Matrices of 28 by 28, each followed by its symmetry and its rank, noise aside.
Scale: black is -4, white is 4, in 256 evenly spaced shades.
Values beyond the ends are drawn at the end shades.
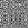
no symmetry, rank three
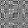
symmetric, rank two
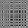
symmetric, rank one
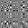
antisymmetric, rank two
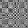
symmetric, rank two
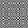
symmetric, rank one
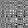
no symmetry, rank three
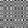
no symmetry, rank one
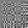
symmetric, rank two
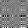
no symmetry, rank one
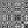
symmetric, rank two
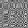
no symmetry, rank three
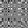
antisymmetric, rank two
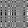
no symmetry, rank one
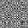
symmetric, rank two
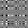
no symmetry, rank one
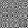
symmetric, rank two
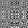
antisymmetric, rank two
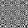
no symmetry, rank two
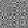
symmetric, rank two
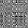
no symmetry, rank three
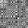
symmetric, rank three
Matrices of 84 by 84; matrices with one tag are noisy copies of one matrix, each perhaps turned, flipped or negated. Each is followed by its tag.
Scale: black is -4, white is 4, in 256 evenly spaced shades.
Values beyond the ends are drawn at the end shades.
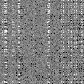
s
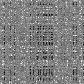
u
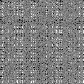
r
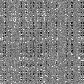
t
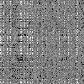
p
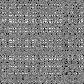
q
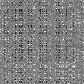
q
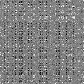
q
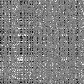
p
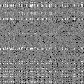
s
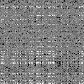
p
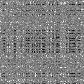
u
